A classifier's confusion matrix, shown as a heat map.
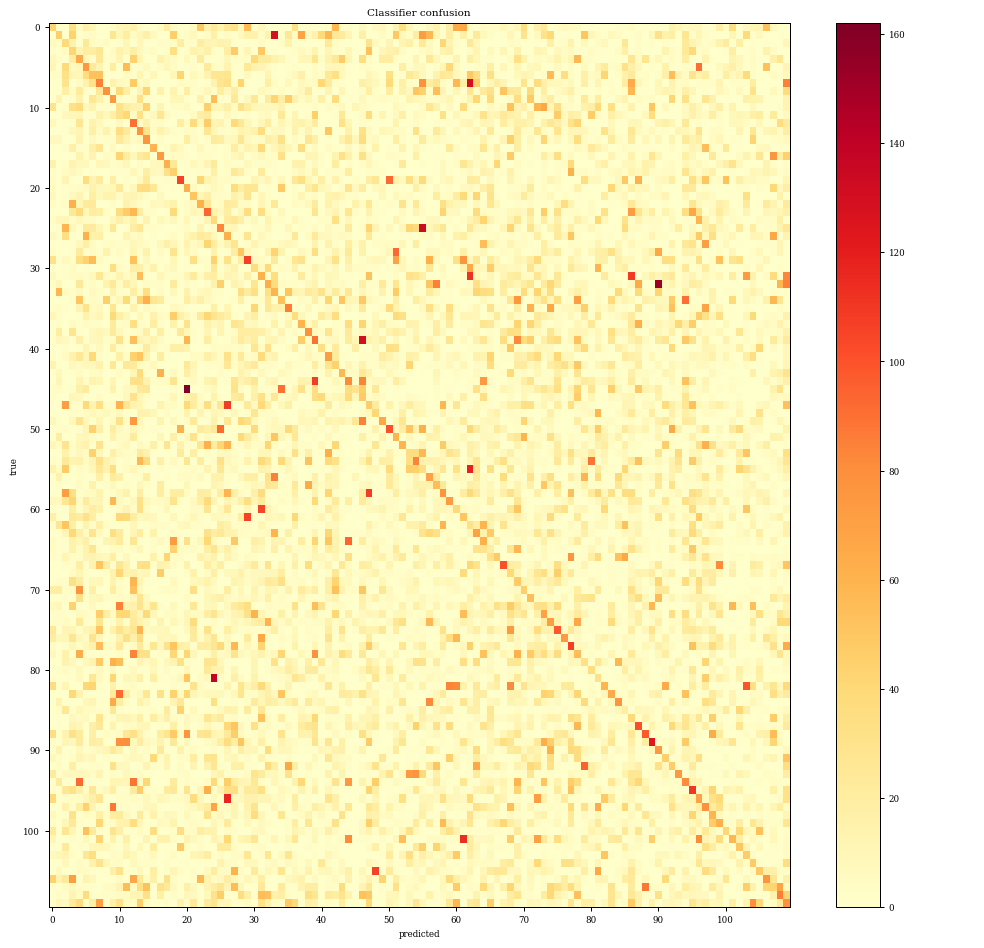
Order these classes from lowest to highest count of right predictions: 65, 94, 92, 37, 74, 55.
65, 55, 92, 37, 74, 94
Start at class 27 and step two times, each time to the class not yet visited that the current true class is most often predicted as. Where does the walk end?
9
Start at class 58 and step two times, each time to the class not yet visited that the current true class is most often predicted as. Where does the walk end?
26
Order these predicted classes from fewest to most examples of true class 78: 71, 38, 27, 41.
38, 41, 27, 71
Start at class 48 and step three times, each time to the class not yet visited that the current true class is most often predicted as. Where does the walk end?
96
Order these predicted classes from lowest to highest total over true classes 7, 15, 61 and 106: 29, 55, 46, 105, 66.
105, 46, 66, 55, 29
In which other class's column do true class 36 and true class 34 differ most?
94
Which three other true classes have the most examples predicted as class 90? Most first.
32, 28, 71
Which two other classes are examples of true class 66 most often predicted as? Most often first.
77, 85
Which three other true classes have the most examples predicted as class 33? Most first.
1, 56, 63
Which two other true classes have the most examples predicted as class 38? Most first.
57, 54
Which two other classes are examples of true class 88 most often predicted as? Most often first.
20, 98
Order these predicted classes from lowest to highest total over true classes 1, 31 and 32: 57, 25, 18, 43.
43, 25, 18, 57
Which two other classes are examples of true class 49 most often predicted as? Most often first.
46, 12
